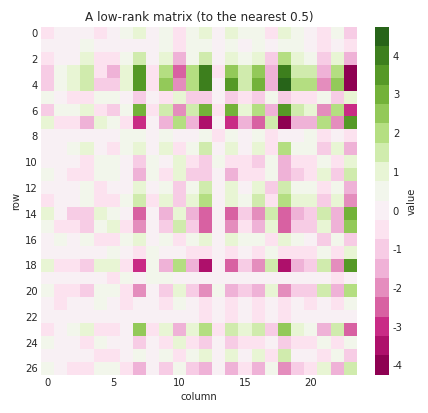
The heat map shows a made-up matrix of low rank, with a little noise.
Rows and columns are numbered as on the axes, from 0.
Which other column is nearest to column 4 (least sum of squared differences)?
0
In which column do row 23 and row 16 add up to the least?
23
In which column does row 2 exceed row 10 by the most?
18
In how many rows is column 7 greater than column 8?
12
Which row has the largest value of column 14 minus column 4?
4
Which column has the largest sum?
9
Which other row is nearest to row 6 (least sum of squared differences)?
3
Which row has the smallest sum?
7
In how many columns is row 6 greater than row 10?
15
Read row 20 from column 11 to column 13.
-1 -2 0.5
